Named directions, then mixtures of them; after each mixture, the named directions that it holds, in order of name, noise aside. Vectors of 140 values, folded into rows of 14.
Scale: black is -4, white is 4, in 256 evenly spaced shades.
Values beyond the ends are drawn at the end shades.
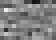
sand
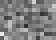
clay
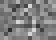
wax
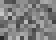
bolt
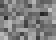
bolt, clay.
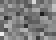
clay.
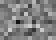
wax.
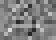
wax.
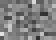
clay, wax.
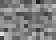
clay, sand.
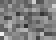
clay.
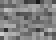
clay, sand.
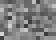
bolt, clay.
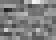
sand.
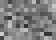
bolt, clay.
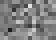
wax.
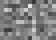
sand, wax.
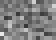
clay.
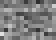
clay, sand.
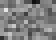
bolt, sand.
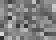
bolt, clay.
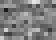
bolt, sand.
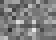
bolt, wax.
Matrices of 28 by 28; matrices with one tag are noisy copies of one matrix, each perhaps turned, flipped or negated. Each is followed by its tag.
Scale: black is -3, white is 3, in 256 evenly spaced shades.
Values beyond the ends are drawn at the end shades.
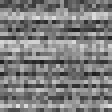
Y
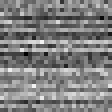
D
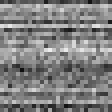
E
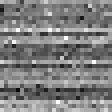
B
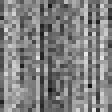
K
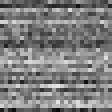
E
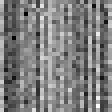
K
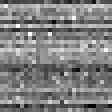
E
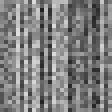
D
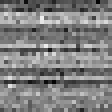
B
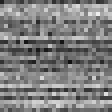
K
